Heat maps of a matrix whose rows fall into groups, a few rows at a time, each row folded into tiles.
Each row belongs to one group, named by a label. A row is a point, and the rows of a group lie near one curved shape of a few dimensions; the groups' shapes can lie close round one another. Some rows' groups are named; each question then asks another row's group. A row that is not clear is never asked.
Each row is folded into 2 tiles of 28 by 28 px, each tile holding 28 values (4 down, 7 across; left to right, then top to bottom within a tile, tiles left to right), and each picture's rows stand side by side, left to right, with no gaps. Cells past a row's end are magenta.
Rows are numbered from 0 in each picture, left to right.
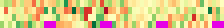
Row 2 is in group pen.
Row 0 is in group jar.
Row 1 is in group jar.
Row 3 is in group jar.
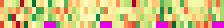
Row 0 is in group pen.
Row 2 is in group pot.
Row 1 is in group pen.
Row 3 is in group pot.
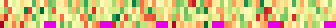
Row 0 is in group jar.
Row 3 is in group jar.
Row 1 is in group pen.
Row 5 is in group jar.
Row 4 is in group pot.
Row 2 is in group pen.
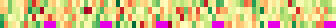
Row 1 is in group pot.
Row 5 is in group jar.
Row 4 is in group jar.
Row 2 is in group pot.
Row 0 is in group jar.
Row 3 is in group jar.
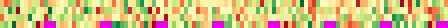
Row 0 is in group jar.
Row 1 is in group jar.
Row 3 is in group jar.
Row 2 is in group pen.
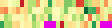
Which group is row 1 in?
jar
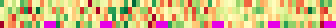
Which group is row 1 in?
jar
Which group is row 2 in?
pen
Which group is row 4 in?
jar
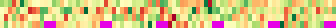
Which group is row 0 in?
jar
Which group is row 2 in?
jar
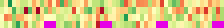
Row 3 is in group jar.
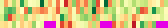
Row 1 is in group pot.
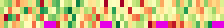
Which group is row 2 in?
jar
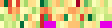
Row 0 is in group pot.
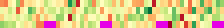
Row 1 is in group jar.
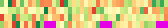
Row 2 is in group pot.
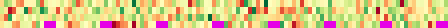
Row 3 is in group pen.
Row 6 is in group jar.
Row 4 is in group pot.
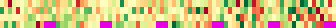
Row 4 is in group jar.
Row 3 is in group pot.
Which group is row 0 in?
jar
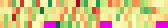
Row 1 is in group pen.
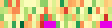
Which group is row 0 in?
pot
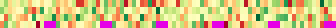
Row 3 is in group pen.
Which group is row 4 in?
pen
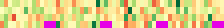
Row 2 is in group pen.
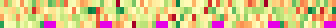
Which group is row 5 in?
jar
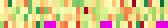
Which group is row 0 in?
jar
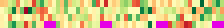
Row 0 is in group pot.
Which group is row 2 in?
jar
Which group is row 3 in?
pen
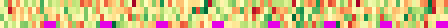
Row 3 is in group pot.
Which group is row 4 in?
jar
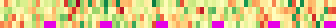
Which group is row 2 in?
pot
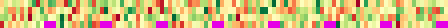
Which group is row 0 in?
jar
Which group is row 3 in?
pot
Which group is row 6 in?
pen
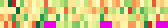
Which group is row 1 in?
jar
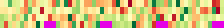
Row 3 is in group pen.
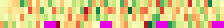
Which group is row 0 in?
jar
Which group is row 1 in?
jar
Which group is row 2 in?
jar
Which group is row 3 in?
pen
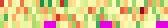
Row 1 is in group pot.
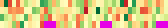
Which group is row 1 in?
jar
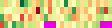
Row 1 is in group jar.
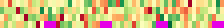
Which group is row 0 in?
jar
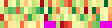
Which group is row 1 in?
pot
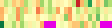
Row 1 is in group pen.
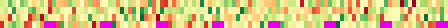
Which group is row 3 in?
jar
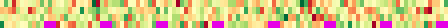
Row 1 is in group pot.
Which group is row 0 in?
pot
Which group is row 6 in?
jar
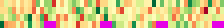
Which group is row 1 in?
jar
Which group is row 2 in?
pot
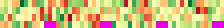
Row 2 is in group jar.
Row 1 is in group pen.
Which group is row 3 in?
jar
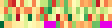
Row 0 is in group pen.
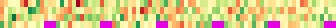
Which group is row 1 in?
pen
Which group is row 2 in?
jar
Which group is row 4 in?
jar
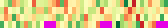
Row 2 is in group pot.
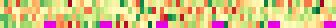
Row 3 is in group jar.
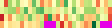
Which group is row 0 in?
jar
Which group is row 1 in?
jar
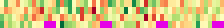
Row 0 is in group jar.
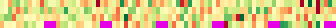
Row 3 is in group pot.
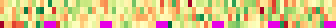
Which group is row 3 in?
pen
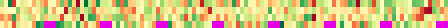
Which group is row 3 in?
jar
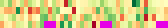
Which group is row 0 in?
jar
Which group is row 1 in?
jar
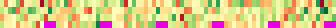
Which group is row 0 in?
jar
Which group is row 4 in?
jar
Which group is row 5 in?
pot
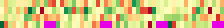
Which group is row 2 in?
jar
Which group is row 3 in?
jar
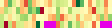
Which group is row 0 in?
jar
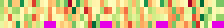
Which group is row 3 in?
pen
